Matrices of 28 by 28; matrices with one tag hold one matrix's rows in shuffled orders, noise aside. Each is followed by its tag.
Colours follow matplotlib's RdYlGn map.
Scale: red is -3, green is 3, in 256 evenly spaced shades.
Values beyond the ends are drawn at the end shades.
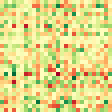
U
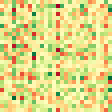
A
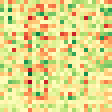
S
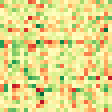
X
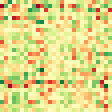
X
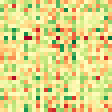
U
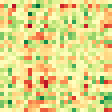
S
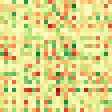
U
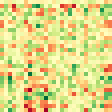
S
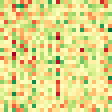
A
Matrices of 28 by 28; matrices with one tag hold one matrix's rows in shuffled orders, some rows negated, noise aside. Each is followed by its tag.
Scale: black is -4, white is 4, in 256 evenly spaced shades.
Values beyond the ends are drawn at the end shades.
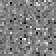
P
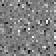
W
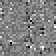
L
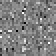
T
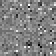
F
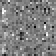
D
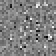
P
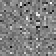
P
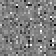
F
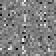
T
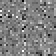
T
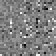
P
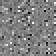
W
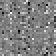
W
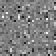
W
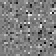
F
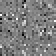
T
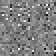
W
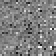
F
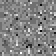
F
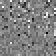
W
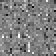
W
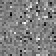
P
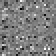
D
